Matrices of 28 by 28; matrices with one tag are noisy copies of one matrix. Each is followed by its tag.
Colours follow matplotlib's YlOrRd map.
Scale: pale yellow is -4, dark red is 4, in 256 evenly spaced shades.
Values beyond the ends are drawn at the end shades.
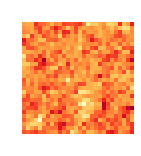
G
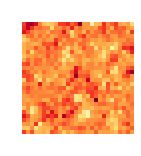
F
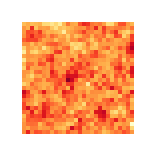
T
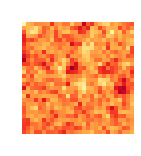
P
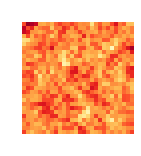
F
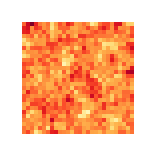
F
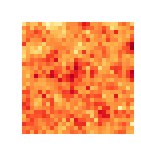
T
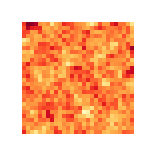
F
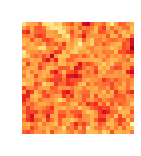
T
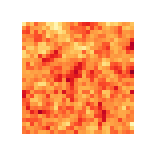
T
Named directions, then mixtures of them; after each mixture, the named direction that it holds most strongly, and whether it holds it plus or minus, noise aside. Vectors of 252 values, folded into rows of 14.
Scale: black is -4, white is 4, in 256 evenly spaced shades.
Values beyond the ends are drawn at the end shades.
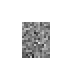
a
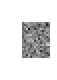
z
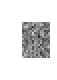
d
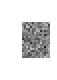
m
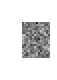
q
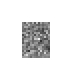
q, minus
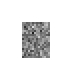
d, minus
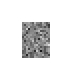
z, plus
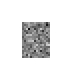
z, plus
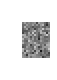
q, plus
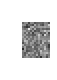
d, minus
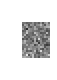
a, minus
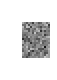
m, plus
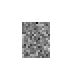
q, plus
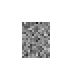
q, plus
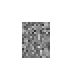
d, minus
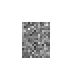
z, minus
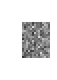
d, minus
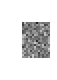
q, plus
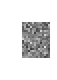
m, minus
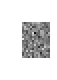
d, plus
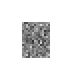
d, plus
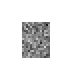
m, minus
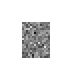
a, plus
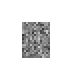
q, minus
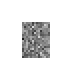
d, minus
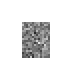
a, plus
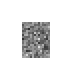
a, minus
